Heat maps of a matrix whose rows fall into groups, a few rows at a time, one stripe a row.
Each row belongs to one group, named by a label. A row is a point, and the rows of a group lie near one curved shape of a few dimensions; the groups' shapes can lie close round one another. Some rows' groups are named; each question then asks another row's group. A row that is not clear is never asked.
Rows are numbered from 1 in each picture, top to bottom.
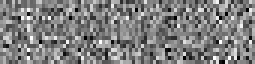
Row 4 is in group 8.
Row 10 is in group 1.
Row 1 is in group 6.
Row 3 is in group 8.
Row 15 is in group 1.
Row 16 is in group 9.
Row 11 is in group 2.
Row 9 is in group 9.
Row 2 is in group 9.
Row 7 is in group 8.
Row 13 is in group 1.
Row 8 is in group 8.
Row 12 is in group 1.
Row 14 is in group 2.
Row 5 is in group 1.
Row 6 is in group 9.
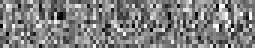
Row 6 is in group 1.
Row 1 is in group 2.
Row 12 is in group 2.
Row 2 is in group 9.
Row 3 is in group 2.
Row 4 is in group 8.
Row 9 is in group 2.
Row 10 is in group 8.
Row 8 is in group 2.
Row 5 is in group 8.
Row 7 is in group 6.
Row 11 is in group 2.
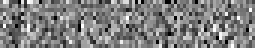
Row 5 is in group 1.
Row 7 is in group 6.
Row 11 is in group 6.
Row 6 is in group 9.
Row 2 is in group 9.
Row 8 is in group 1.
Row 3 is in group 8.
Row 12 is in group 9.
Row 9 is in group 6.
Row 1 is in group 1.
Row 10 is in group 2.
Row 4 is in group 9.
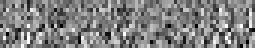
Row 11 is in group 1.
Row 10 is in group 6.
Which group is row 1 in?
8
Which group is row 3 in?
2
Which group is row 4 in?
8
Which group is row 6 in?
8
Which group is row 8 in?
1
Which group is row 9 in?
2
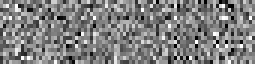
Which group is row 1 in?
6
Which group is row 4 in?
8
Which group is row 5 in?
8
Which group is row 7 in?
6
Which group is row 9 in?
6
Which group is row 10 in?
8
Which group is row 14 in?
9
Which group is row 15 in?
1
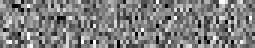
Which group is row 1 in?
6
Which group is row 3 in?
1
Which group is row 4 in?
2
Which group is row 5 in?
8
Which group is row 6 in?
9
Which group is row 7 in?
9
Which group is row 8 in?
1
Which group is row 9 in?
1
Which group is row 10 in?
6
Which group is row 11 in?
9
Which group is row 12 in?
2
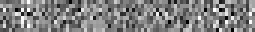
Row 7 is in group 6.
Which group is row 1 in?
1
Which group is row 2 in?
8
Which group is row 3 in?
6
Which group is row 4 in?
6
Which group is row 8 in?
2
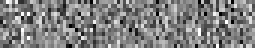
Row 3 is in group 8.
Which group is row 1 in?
9
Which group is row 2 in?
2
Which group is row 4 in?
6
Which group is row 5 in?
6
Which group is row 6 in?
6
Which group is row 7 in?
1
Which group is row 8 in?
8
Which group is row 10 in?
6
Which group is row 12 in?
8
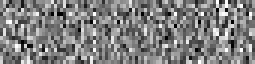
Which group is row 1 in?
9
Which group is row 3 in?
9
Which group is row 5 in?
2
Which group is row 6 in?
9
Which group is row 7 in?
9
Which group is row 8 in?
6
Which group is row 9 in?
6
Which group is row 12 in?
6
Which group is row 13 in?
8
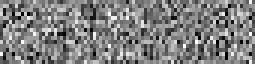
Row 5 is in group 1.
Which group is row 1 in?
8
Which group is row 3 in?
1
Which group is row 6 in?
2
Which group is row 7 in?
8
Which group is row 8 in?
1
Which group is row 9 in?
8
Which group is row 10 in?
9
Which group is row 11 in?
8
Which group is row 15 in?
6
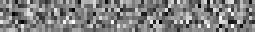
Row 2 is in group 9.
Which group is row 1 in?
9
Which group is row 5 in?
2
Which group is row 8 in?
9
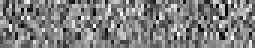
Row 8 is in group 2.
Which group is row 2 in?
2
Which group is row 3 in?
6
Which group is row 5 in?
6
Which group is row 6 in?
6
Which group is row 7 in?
9
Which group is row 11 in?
8
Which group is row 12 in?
8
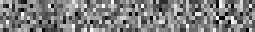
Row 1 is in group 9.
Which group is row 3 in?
9
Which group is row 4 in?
8
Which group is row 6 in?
2
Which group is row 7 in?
1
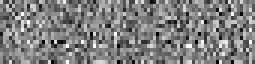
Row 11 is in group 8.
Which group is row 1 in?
1
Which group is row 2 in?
2
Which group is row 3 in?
2
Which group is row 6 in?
1
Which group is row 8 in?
8
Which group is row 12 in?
2
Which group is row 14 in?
8
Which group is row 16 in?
2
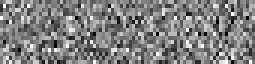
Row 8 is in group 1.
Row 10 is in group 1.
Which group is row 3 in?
6
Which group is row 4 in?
2
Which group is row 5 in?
8
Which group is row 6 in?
2
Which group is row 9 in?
6
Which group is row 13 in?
1
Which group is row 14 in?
9
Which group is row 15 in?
2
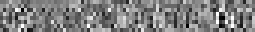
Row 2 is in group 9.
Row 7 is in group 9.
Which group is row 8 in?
1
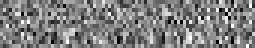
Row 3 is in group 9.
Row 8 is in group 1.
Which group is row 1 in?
2
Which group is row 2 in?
8
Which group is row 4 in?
6
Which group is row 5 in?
9
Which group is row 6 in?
1
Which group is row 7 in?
2
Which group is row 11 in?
2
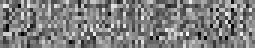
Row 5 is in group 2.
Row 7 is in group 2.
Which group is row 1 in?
2
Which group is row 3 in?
2
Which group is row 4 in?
2
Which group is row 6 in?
9
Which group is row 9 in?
9
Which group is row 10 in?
6
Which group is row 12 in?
1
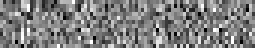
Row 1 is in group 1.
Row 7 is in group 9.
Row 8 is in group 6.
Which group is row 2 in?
1
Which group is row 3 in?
1
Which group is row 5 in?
2
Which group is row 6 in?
6
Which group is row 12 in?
1
